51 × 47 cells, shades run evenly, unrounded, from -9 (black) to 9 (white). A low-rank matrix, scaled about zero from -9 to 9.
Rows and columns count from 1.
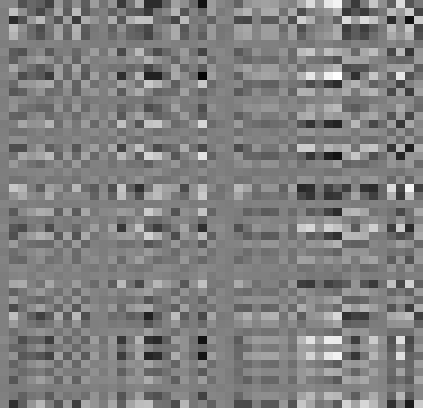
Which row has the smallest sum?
24
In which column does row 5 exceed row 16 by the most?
38
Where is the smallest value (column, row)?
23, 10
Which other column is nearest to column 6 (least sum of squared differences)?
18
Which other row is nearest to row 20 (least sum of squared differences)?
16
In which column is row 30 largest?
17
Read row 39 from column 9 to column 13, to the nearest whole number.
-3 2 1 0 2
